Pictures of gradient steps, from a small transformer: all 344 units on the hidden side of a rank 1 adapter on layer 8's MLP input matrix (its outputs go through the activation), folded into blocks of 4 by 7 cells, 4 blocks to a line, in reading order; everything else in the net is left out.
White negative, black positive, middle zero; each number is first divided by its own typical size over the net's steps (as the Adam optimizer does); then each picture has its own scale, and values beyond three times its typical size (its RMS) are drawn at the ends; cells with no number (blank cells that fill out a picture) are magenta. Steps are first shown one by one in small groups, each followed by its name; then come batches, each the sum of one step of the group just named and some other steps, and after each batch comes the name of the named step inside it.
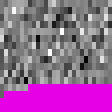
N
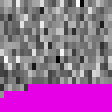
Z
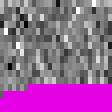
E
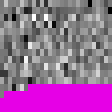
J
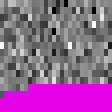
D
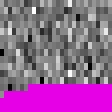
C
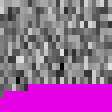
Z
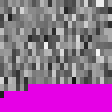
Z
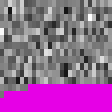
N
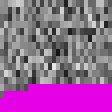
D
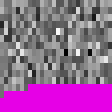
E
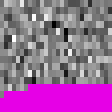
J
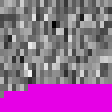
J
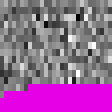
J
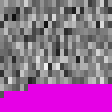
J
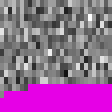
N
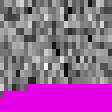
J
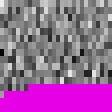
C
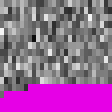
J
